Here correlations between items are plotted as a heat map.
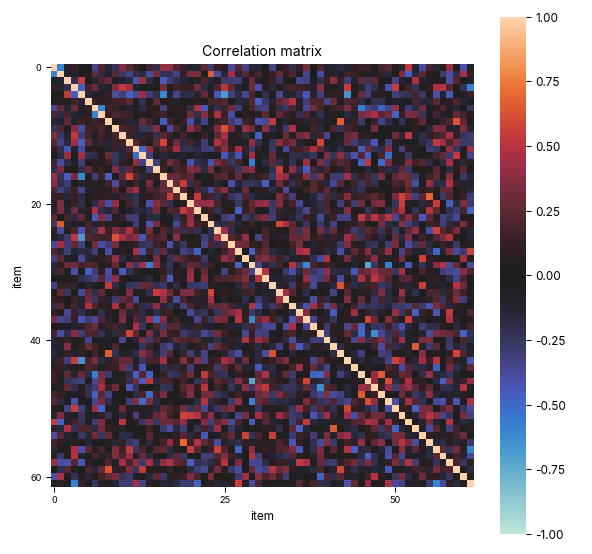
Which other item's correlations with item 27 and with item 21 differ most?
61
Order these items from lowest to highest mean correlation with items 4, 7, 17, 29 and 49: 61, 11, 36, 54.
54, 36, 11, 61
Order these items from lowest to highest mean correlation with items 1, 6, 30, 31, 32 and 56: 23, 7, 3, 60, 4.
4, 7, 3, 23, 60
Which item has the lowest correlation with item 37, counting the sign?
29
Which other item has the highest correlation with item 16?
11
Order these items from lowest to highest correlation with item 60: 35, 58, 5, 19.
58, 5, 35, 19
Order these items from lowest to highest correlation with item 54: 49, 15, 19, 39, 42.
49, 39, 15, 19, 42
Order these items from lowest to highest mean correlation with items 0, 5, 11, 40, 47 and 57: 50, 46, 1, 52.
1, 46, 50, 52
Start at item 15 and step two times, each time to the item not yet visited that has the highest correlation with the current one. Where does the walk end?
23
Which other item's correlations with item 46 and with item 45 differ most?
14
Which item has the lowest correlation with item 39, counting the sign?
47
